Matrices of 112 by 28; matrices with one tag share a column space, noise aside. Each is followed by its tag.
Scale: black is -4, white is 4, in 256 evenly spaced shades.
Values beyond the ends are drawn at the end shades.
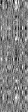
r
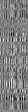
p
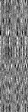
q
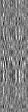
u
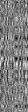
u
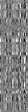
p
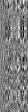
r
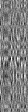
u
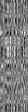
q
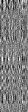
r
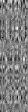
r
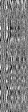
r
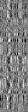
p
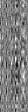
u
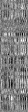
p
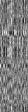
q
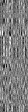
q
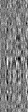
u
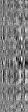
u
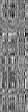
p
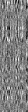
r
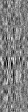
u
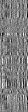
p
